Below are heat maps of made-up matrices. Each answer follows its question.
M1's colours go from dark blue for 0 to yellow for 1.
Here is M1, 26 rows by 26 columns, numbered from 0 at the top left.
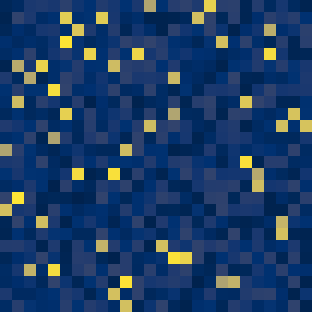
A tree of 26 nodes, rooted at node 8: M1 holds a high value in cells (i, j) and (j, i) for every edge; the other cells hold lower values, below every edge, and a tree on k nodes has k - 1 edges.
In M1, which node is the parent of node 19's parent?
18
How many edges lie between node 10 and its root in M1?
6
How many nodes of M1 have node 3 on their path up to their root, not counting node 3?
8
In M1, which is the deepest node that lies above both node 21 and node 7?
14
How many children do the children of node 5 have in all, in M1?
3
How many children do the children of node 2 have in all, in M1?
1
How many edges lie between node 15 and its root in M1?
6
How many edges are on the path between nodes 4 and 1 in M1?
7
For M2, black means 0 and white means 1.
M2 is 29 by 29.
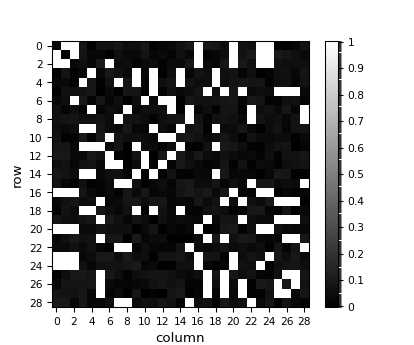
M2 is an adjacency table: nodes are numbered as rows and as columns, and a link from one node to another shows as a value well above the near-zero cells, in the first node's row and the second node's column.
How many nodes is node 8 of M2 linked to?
4
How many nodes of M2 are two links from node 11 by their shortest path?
7
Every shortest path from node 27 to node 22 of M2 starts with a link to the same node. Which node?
node 5
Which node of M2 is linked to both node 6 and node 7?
node 13
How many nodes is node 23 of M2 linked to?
6
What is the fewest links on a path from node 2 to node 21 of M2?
7
